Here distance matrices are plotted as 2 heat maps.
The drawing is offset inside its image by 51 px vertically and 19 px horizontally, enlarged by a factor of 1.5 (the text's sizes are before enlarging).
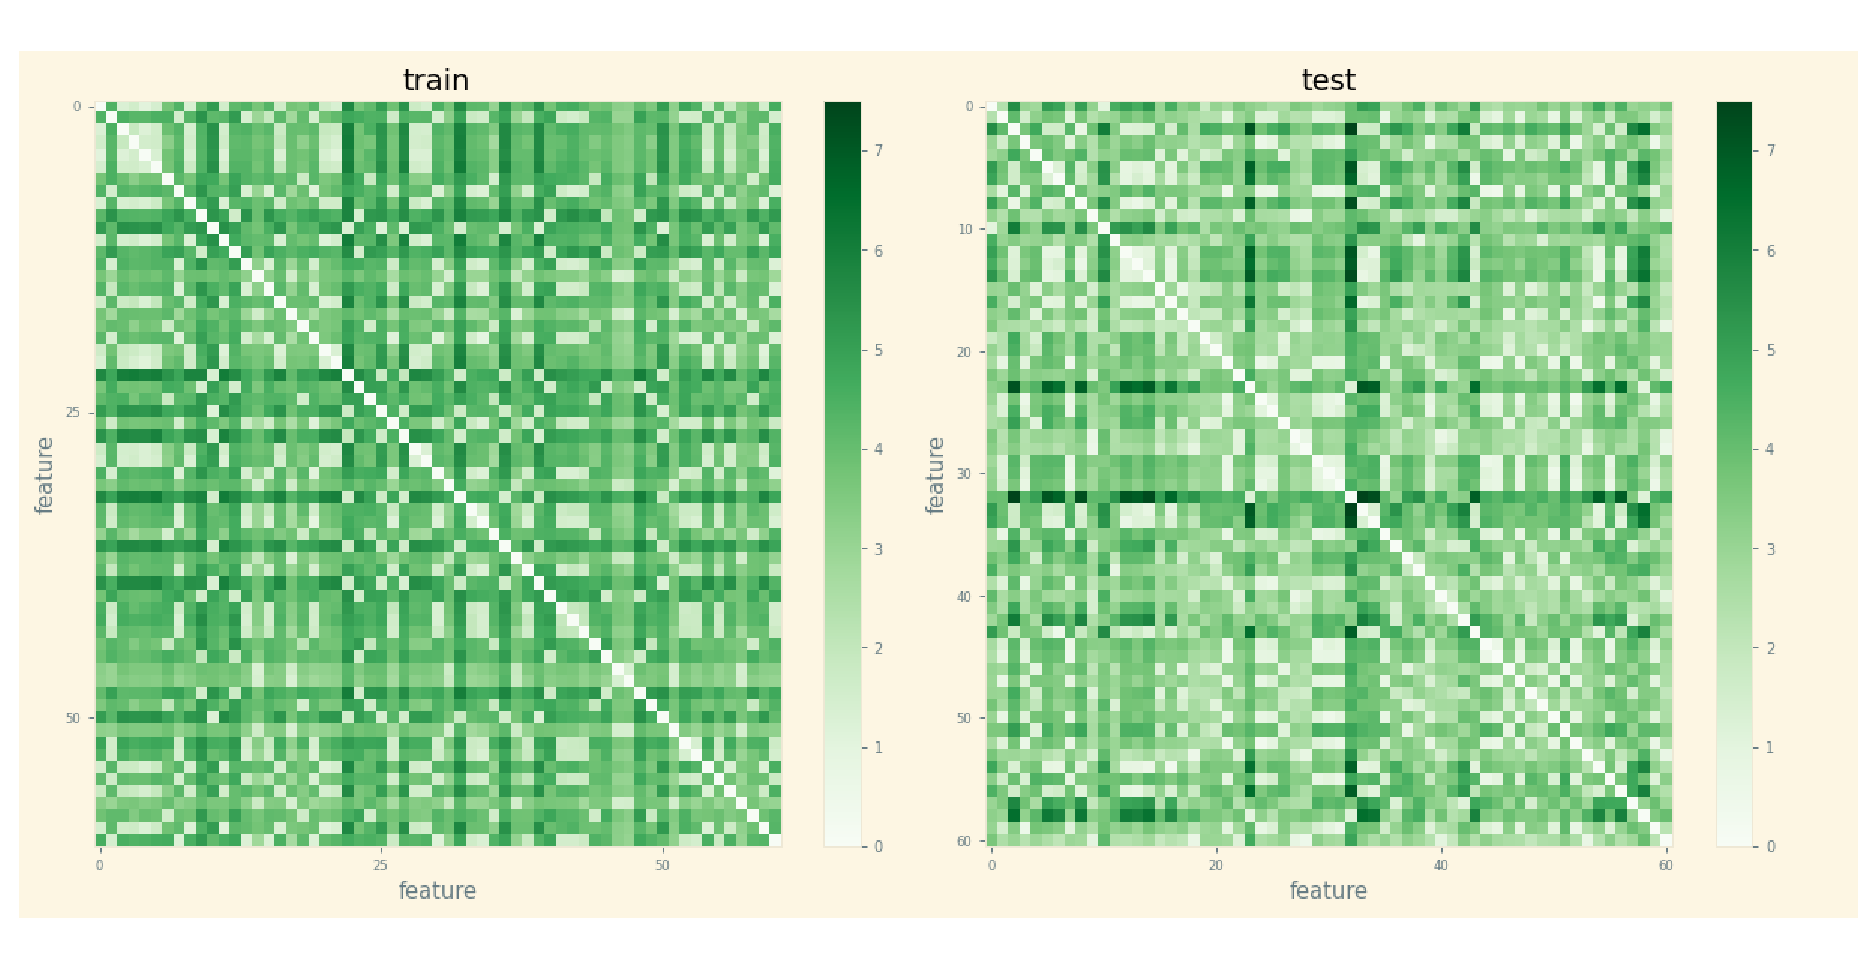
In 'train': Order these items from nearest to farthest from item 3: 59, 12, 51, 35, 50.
59, 35, 51, 12, 50
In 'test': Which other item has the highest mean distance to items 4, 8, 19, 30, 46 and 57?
32
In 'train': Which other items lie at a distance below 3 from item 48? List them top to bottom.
9, 12, 23, 40, 45
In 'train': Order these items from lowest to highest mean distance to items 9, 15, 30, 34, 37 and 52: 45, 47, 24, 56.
47, 45, 56, 24
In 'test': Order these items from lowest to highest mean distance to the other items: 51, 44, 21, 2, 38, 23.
21, 44, 38, 51, 2, 23
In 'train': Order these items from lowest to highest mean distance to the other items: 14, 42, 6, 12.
14, 42, 6, 12
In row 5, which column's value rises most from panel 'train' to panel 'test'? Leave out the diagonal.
0
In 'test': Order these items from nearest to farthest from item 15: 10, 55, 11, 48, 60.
48, 60, 11, 10, 55
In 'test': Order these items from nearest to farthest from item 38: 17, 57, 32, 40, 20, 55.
20, 17, 40, 55, 57, 32
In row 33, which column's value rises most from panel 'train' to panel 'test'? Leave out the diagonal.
42
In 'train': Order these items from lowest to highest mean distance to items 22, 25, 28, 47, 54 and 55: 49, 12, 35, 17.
17, 35, 49, 12
